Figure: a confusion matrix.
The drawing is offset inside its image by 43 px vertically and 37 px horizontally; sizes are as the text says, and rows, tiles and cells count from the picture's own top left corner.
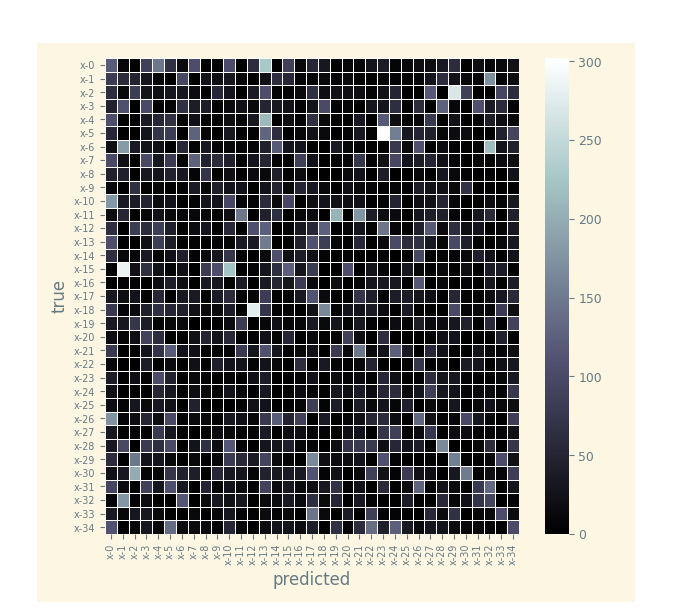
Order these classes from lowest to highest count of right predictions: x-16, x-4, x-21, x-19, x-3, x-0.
x-19, x-4, x-16, x-3, x-0, x-21
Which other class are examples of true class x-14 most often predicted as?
x-26
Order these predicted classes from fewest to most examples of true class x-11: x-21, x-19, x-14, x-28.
x-28, x-14, x-21, x-19
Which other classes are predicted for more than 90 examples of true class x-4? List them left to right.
x-0, x-13, x-23
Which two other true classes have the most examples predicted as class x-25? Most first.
x-30, x-13
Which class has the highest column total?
x-13
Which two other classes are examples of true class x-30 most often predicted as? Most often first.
x-2, x-17
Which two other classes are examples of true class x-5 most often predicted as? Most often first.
x-23, x-24
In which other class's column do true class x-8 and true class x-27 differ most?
x-24
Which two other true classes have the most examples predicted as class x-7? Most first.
x-5, x-0
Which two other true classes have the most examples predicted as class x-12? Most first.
x-18, x-0
